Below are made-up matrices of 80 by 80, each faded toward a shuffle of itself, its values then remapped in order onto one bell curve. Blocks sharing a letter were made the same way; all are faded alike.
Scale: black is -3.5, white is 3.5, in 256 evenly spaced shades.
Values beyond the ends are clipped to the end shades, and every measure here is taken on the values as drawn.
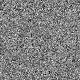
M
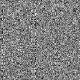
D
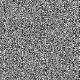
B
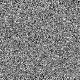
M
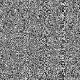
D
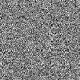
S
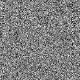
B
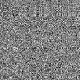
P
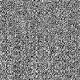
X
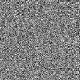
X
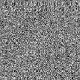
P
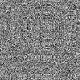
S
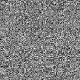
P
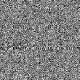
S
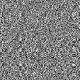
X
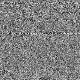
M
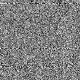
M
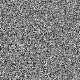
B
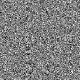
D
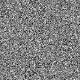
B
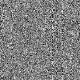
B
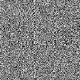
D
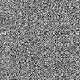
X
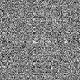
X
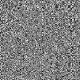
D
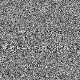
M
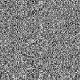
X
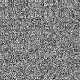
S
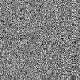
X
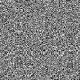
X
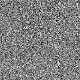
B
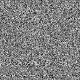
M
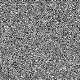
M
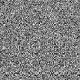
S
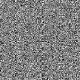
D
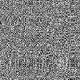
X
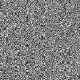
D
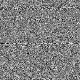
M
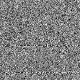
M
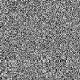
P
